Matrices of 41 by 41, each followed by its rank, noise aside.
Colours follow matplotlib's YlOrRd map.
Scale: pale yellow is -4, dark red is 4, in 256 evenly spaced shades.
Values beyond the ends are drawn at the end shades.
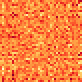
eight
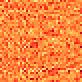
six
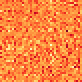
seven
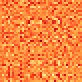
six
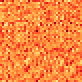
seven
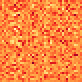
six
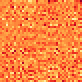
four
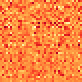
five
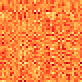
five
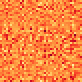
seven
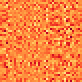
six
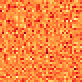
eight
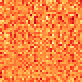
six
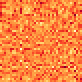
five
